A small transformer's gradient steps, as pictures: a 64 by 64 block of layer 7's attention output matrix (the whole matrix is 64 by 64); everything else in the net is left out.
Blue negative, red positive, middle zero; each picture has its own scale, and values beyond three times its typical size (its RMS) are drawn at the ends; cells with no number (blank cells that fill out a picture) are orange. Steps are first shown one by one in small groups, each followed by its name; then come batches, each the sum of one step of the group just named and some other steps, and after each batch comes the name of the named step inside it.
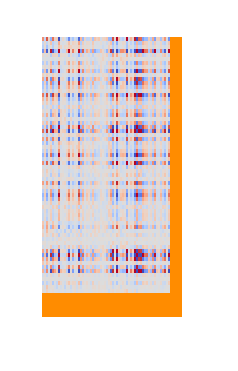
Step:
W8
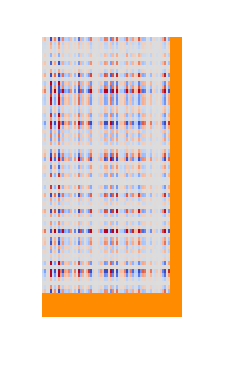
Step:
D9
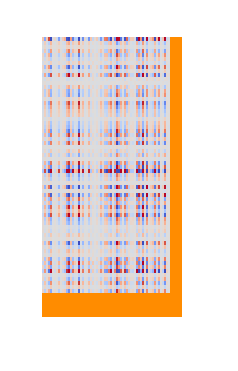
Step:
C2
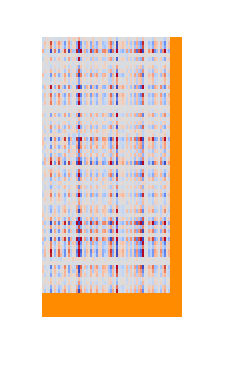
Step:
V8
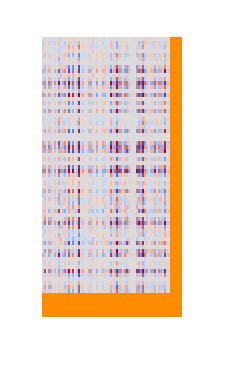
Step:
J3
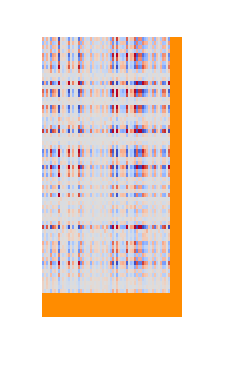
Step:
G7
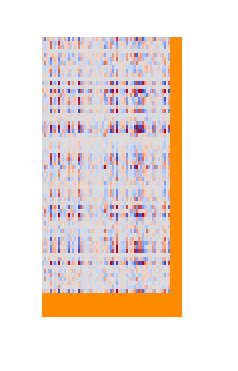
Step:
G7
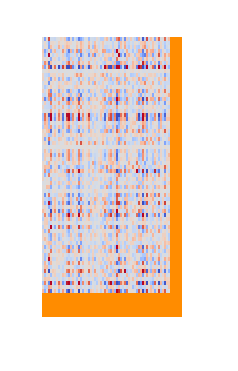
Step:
C2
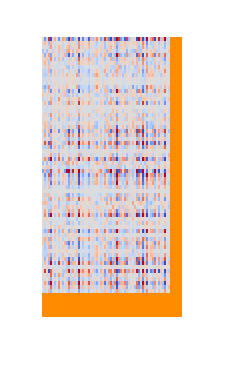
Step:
C2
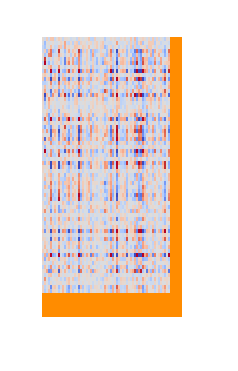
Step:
W8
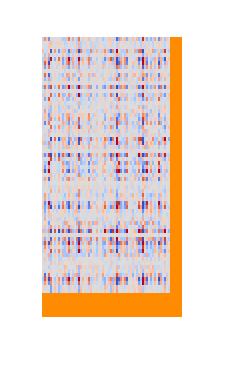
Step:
V8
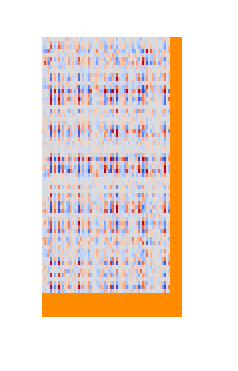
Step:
D9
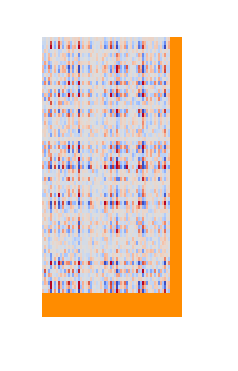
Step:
J3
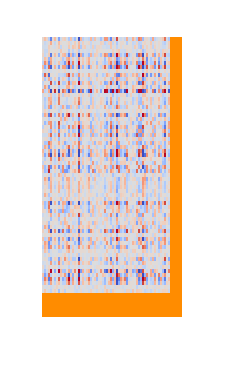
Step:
D9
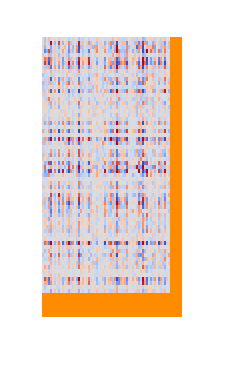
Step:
G7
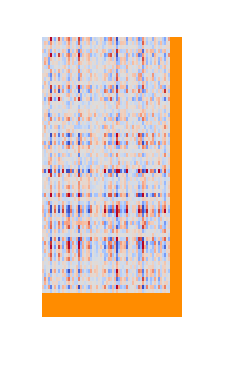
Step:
V8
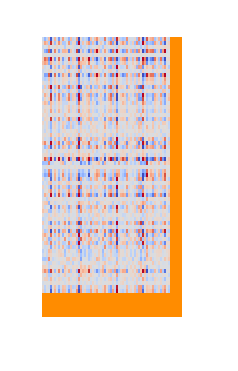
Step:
V8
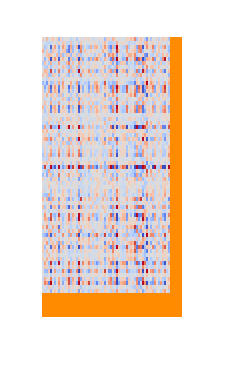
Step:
G7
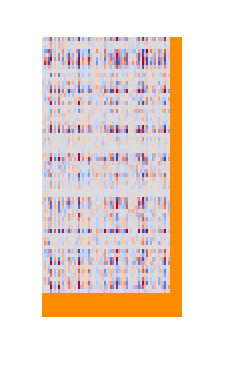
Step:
D9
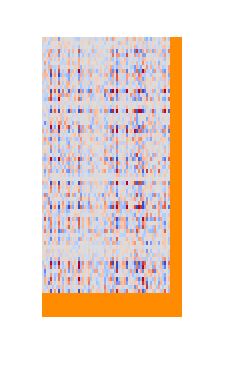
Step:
D9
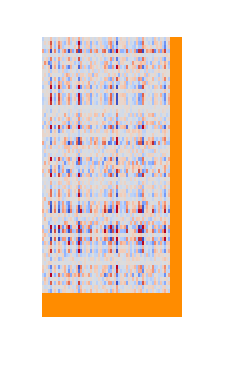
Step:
V8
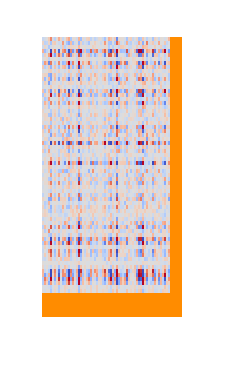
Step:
V8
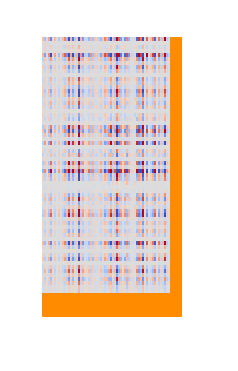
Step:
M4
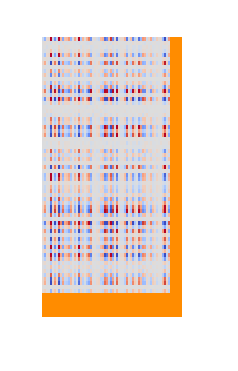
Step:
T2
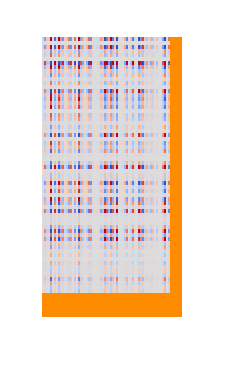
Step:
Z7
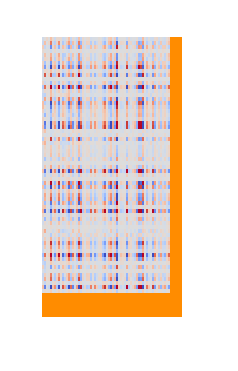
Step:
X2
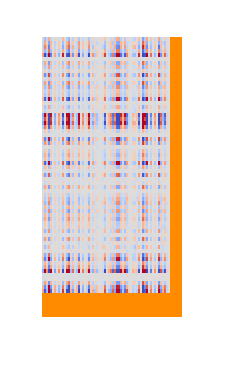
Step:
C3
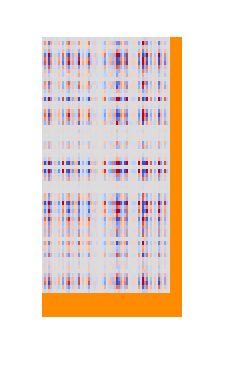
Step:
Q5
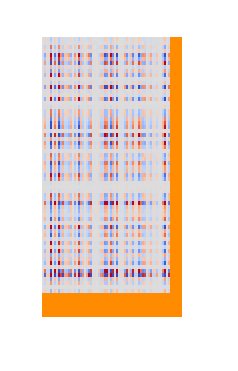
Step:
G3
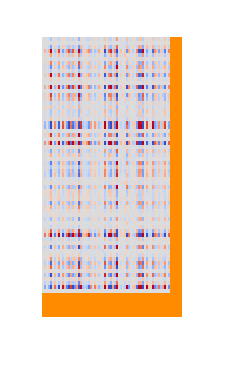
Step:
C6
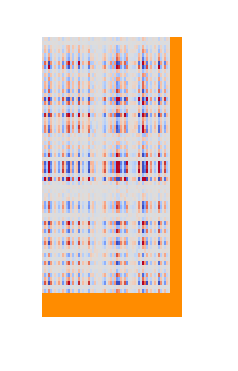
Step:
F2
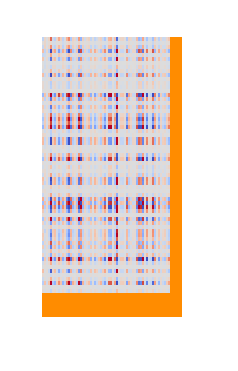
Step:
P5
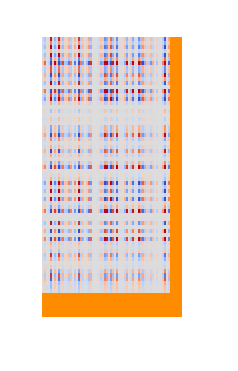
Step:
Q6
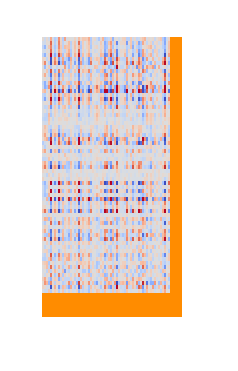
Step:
Q6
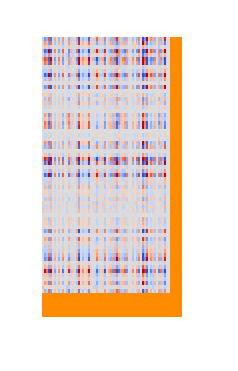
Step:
C3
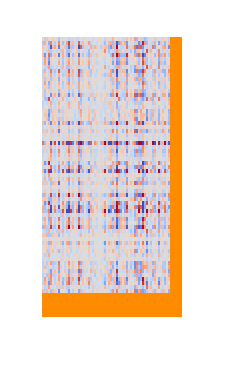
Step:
Q5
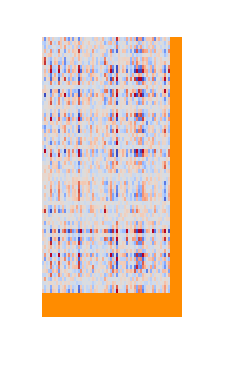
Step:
Q6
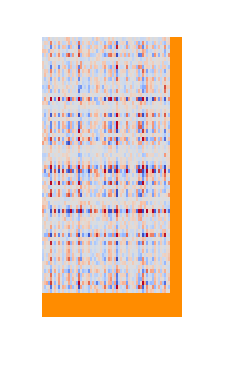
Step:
X2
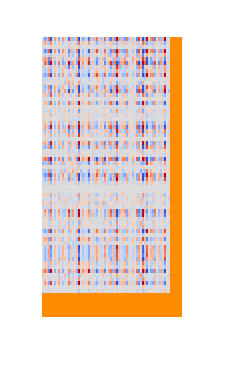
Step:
M4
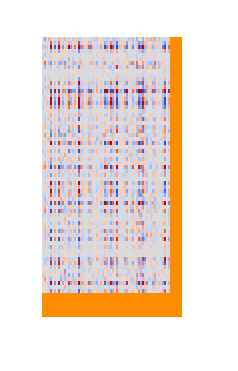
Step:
Z7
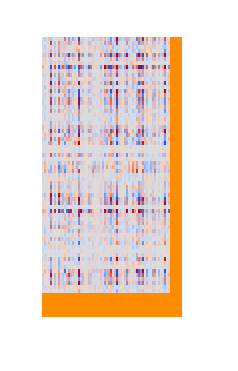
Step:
M4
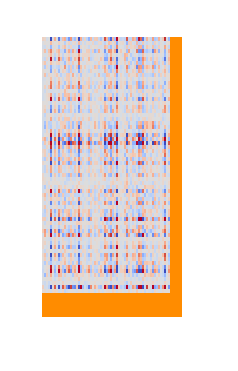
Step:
C6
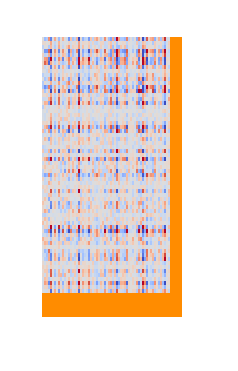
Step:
M4
